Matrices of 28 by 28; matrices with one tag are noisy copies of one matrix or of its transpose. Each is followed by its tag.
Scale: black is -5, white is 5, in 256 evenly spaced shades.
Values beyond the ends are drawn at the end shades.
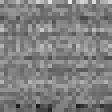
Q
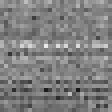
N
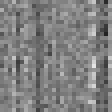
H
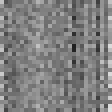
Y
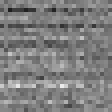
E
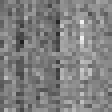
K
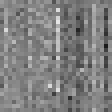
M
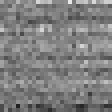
Q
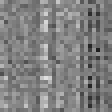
N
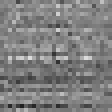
M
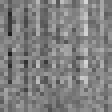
E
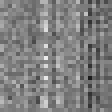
N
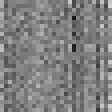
Y
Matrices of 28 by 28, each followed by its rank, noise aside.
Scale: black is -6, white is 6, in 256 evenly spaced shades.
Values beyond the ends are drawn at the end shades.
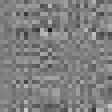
three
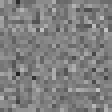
eight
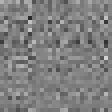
three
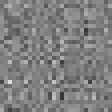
three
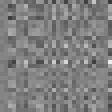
two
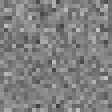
eight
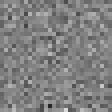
six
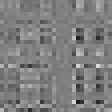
two
